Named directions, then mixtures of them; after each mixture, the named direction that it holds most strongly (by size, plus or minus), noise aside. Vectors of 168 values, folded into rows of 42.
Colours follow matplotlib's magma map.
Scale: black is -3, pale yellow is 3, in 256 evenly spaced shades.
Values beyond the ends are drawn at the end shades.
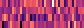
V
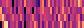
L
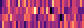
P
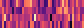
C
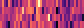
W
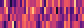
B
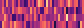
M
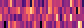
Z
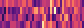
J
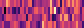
J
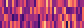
M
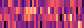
Z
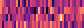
P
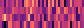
V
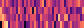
L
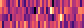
P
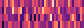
V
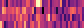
W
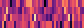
C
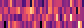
Z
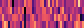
L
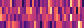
Z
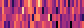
W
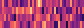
W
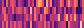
M
